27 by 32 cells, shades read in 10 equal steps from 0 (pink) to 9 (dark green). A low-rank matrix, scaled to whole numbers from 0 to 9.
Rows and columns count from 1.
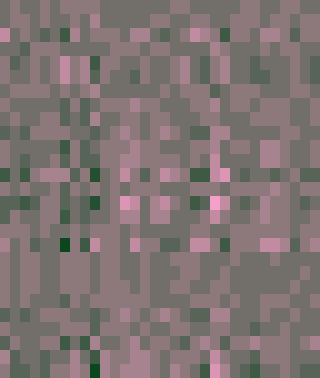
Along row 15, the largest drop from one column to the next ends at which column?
22
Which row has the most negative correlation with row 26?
7
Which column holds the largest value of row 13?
10
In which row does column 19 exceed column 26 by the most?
25
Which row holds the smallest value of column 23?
13
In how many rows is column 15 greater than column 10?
7
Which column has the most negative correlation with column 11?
5
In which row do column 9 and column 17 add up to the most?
18
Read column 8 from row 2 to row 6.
4 3 5 4 4
